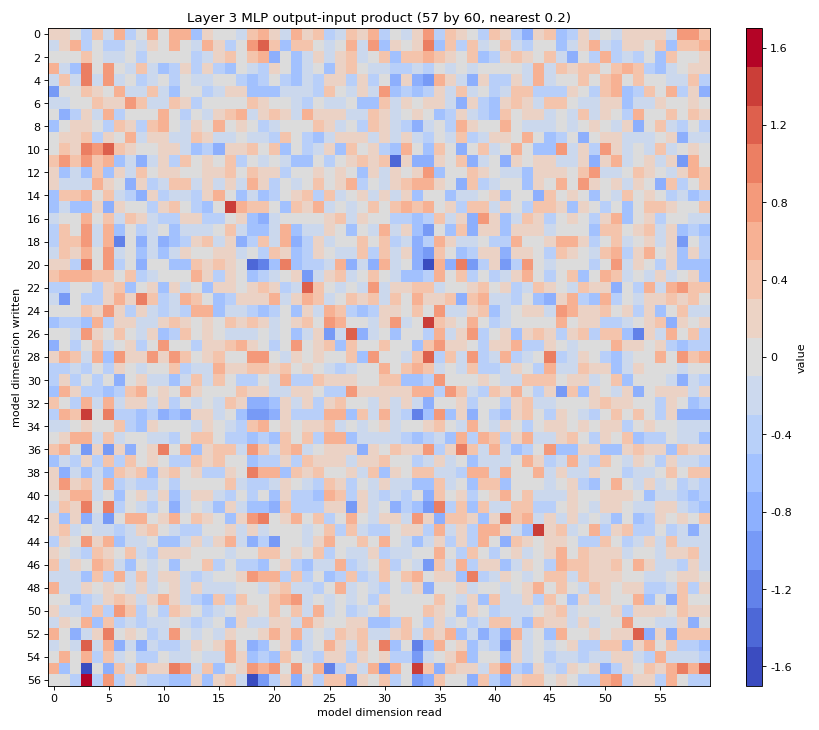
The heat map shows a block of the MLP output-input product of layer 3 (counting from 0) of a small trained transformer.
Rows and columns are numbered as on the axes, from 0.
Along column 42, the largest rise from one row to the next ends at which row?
27
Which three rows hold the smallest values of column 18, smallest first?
56, 20, 33
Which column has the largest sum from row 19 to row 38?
35
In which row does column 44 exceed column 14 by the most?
43
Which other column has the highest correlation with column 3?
5
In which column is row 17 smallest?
34
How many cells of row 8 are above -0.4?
49
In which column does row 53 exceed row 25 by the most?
3
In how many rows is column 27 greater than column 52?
27
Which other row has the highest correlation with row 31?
42
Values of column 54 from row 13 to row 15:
0 0.2 0.4
